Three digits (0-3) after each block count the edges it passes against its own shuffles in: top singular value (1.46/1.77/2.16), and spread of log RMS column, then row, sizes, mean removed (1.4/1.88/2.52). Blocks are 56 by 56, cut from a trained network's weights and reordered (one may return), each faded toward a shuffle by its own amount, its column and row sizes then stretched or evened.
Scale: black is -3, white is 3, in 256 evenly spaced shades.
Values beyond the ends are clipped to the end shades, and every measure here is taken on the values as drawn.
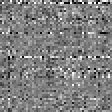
2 1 3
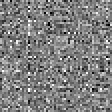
2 2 2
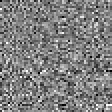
2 1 1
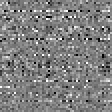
2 1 3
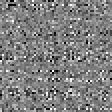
1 2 3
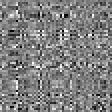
3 2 3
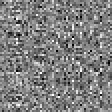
2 3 0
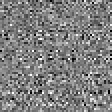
2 1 3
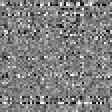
2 1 3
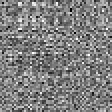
2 0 0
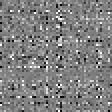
0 3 3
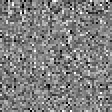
0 2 2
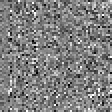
0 3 0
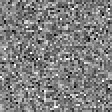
1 0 0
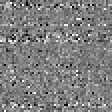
0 1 3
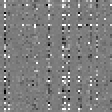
3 3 2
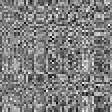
3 2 0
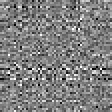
3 1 3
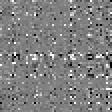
1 3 3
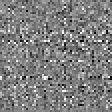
1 2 3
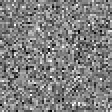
0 1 1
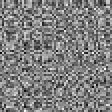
3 0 0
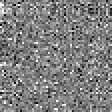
2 2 0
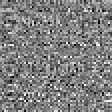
2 0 3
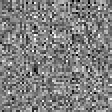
2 2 0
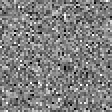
1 1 0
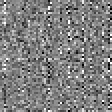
2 3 1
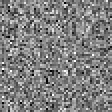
2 2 0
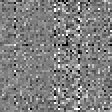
2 3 2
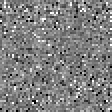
0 0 1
